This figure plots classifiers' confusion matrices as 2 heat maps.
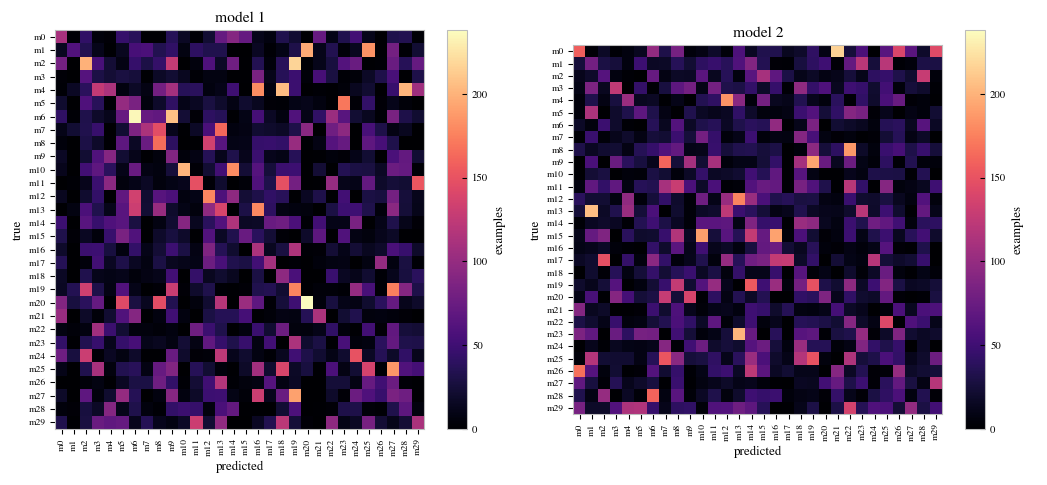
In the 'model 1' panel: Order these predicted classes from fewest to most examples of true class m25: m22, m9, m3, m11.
m11, m22, m9, m3
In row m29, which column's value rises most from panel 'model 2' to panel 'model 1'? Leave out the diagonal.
m18
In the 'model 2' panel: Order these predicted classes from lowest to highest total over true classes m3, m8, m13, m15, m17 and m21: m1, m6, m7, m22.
m7, m6, m22, m1
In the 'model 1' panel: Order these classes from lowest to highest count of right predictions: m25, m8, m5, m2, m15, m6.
m15, m5, m25, m8, m2, m6
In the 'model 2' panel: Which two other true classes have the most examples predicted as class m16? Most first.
m15, m17
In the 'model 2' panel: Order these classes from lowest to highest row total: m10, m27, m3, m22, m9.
m10, m27, m22, m3, m9
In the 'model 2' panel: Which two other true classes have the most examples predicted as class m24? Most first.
m17, m14
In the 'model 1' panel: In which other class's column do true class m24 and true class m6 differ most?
m9
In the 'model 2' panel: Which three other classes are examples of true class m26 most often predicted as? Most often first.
m0, m14, m21
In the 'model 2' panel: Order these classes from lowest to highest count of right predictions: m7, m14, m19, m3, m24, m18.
m7, m24, m18, m14, m3, m19
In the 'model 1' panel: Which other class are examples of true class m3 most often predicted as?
m16
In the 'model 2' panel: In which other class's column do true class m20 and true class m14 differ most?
m9
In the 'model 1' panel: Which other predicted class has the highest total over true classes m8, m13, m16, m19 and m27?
m12
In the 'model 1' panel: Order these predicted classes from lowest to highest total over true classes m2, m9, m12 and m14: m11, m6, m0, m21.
m11, m21, m0, m6
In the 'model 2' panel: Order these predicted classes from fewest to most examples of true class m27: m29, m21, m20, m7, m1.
m7, m1, m20, m21, m29
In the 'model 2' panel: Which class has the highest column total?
m14
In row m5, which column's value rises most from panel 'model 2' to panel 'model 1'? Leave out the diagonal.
m23
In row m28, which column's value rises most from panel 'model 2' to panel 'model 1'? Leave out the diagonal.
m4
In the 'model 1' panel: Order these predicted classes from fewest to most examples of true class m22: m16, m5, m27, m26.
m26, m5, m16, m27
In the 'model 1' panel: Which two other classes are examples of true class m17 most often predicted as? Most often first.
m26, m12
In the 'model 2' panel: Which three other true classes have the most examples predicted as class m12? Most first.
m4, m13, m17
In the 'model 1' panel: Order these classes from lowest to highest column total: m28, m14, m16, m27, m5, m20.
m20, m14, m28, m5, m16, m27
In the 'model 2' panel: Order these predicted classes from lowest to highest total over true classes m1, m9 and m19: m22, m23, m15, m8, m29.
m29, m15, m23, m8, m22
